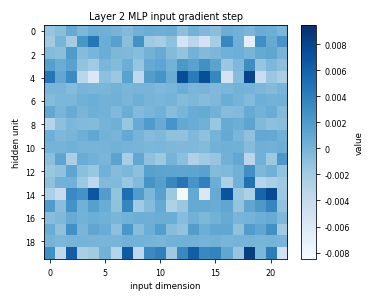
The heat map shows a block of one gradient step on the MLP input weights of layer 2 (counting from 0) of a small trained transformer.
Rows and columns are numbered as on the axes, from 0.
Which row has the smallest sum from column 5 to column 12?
1
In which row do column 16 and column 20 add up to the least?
4
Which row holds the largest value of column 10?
19
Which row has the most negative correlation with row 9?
13
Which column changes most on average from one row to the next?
18
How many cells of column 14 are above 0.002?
4
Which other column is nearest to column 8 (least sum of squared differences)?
3
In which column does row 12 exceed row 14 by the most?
12
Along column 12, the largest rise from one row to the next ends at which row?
15
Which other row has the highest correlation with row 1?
6
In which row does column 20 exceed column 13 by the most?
14
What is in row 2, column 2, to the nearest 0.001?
0.002
